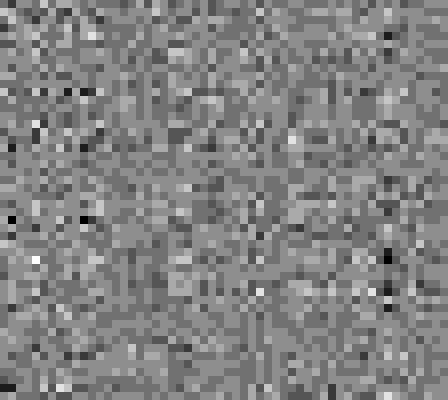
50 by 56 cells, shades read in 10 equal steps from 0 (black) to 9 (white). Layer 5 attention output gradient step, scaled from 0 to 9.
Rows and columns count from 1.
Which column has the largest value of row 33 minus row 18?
5
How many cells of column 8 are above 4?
29
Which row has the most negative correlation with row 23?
50
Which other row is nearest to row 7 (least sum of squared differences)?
16
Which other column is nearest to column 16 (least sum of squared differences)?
19
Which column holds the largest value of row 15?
49
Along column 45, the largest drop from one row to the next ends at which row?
38
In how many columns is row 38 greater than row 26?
17
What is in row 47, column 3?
5
